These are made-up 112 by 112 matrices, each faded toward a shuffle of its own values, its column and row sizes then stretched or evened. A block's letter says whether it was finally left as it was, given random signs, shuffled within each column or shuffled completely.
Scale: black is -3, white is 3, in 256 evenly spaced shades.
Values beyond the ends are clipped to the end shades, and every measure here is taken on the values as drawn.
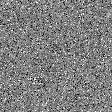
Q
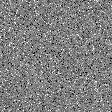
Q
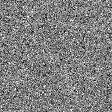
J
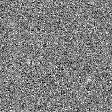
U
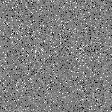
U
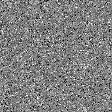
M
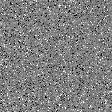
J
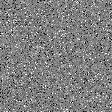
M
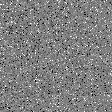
J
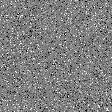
J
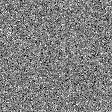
Q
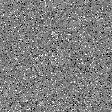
U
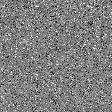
U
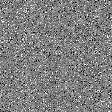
U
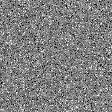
J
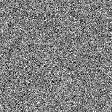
U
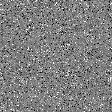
M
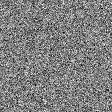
Q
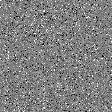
M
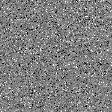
M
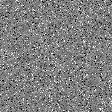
J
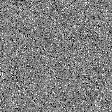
J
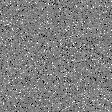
Q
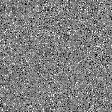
U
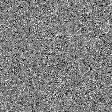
J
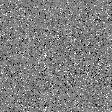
M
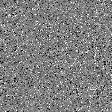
M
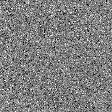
M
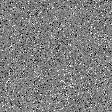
J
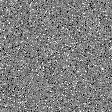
Q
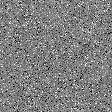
Q
